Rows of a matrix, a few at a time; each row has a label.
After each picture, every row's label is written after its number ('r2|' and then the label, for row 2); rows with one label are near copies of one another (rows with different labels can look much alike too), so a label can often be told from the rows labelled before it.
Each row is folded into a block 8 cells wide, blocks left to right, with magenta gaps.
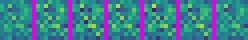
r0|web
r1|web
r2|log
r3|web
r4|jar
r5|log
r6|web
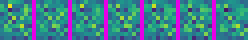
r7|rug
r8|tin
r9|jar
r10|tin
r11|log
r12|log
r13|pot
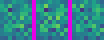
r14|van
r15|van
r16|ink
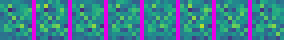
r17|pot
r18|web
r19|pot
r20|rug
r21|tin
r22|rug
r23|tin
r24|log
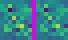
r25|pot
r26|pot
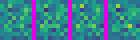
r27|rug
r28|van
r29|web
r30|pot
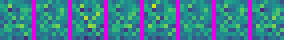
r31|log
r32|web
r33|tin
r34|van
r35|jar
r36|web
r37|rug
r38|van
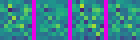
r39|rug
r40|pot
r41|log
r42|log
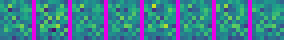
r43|ink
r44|van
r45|ink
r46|tin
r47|jar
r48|web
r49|web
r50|van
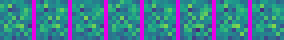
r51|web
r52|log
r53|pot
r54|ink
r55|log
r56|van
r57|log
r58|log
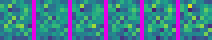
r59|web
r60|jar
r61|jar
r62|ink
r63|ink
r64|jar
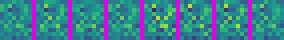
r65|web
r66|rug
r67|van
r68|web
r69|tin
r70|jar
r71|rug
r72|web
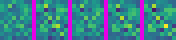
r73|web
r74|log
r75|tin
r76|pot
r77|pot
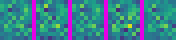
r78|web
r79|jar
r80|web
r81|van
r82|pot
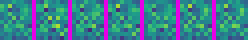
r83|web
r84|log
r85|van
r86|jar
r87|van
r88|web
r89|web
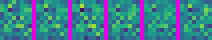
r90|jar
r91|log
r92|log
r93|van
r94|van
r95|rug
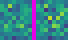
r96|jar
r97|tin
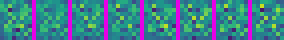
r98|van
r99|van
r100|tin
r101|rug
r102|pot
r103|tin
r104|ink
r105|rug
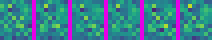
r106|web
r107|jar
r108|pot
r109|jar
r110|pot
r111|jar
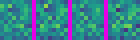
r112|web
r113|jar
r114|web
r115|van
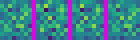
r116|tin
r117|ink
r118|rug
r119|tin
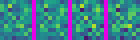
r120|jar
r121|rug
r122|ink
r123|van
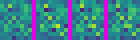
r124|ink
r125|pot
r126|log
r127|log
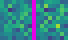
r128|van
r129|rug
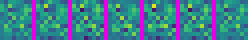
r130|rug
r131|jar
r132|ink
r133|pot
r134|jar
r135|rug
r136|rug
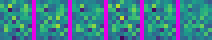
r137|ink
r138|van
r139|pot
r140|ink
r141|ink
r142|van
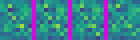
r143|pot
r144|log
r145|log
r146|jar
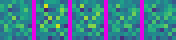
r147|web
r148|rug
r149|tin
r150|tin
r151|van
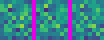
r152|van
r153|jar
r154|web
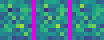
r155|log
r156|rug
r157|jar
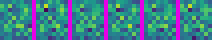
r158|web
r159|ink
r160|van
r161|rug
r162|van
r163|ink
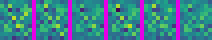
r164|tin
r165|log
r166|pot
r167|pot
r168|web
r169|van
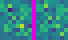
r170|pot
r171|log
